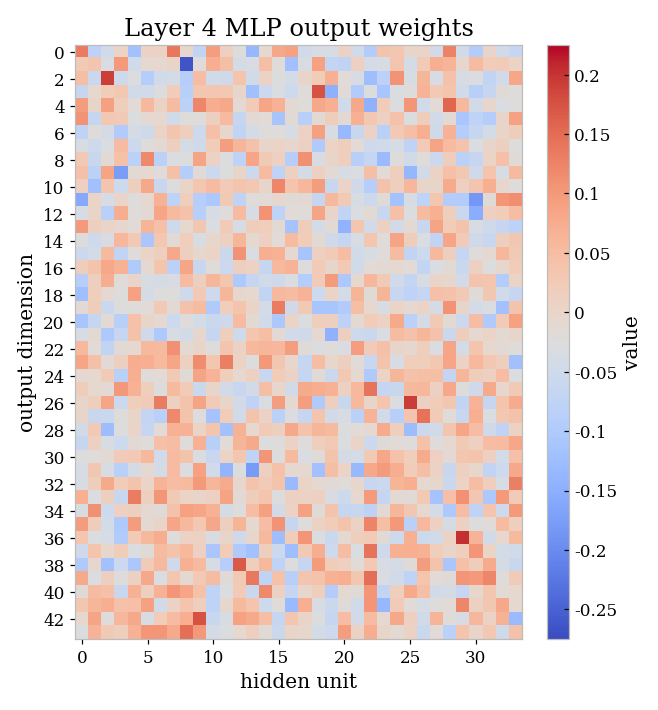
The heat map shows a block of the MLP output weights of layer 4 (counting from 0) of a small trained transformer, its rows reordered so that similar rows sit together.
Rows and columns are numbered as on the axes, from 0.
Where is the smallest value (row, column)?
1, 8
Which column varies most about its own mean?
22
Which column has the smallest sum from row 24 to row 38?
3
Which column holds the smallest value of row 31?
13
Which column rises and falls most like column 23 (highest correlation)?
16
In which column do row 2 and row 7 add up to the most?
2
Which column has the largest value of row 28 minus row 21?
19
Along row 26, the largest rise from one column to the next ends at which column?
25
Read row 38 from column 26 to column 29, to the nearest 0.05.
0.1 0.05 -0.1 0.05
